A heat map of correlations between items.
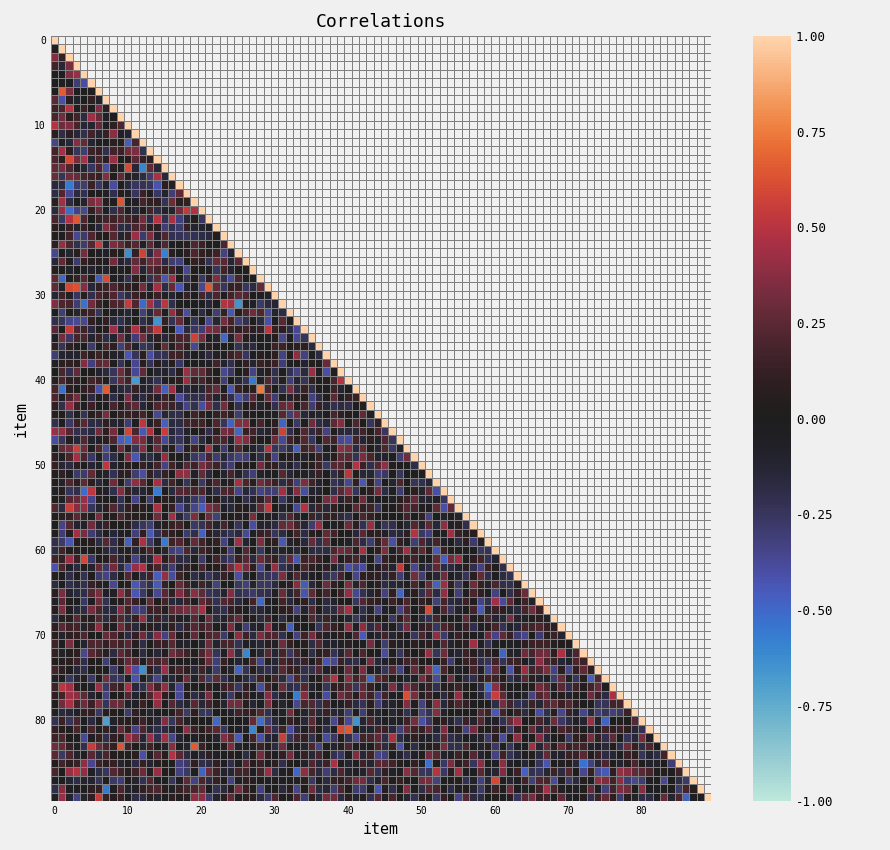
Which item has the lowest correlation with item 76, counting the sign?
59
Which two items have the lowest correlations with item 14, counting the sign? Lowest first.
33, 53
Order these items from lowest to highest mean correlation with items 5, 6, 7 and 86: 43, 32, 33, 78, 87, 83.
87, 33, 32, 43, 78, 83
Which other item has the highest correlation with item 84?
16
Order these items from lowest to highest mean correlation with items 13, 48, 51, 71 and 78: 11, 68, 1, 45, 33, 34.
33, 45, 11, 68, 34, 1
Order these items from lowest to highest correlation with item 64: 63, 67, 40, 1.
1, 63, 67, 40
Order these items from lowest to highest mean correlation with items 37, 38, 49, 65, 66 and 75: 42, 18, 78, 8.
8, 78, 18, 42
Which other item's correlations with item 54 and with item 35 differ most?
19
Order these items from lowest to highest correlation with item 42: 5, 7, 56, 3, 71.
5, 71, 7, 56, 3
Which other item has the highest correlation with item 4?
61
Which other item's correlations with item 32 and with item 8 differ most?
24
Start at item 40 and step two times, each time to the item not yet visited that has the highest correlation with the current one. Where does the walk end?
39
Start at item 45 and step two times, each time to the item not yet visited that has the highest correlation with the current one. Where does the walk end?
25
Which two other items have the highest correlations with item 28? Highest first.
41, 7
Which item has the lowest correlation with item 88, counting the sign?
7
